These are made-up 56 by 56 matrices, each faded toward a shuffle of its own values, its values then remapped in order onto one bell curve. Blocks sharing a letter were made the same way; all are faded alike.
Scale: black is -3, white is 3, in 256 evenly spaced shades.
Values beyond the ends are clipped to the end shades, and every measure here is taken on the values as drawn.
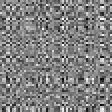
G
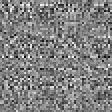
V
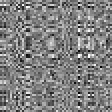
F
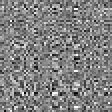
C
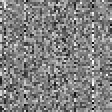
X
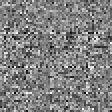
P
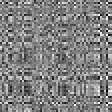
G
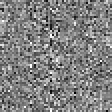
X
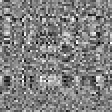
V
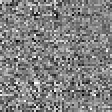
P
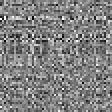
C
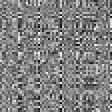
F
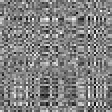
G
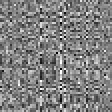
F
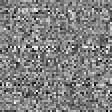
P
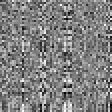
F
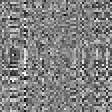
F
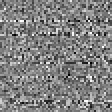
P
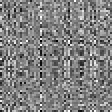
F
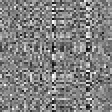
F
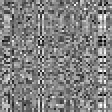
F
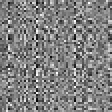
F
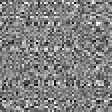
C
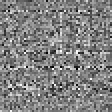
P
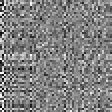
F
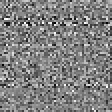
P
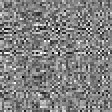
V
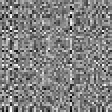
F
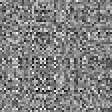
V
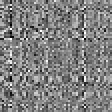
F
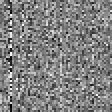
X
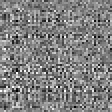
V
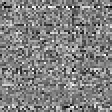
P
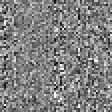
X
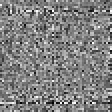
P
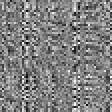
F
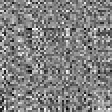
V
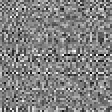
V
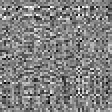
C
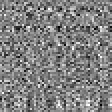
V
